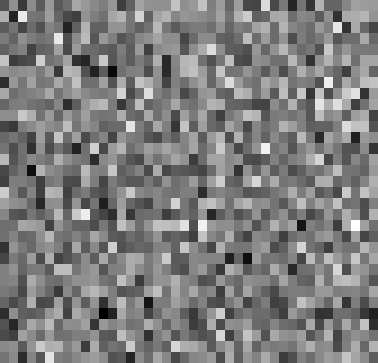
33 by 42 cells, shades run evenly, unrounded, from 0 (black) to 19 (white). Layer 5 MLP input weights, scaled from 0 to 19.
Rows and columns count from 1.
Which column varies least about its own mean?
18
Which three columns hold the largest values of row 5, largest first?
24, 37, 32
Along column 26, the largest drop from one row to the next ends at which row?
9
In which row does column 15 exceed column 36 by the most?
12
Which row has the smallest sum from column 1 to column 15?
17
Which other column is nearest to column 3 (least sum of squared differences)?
31
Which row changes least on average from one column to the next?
26
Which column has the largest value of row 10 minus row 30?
36
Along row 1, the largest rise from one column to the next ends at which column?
30
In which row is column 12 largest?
6
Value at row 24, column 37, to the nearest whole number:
14
